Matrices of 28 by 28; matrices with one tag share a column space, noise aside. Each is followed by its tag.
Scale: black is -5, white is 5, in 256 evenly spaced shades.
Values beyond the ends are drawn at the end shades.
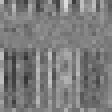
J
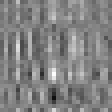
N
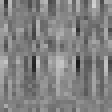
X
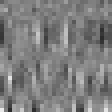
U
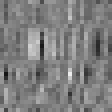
N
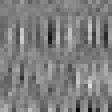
U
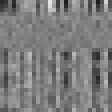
J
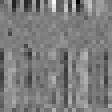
J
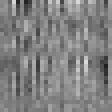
X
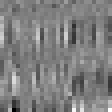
U
